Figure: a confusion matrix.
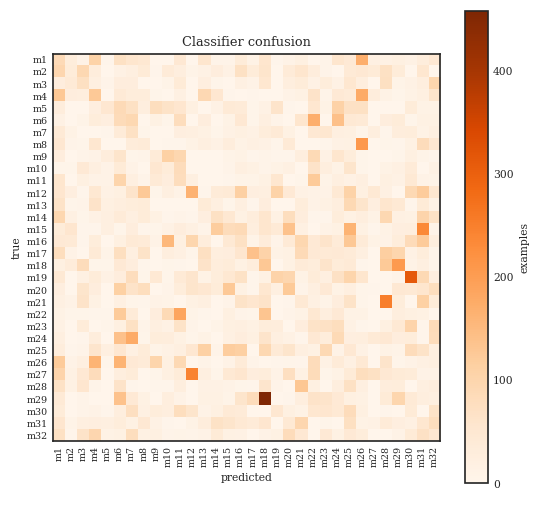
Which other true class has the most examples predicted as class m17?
m29
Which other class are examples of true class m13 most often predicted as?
m25
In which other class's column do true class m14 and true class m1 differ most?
m26
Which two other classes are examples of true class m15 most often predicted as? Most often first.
m31, m25
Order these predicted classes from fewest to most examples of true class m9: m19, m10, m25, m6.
m19, m25, m6, m10
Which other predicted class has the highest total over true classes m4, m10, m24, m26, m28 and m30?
m6
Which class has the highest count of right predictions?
m12
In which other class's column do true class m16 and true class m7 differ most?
m10
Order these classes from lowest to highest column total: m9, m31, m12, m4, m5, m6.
m5, m9, m12, m4, m31, m6
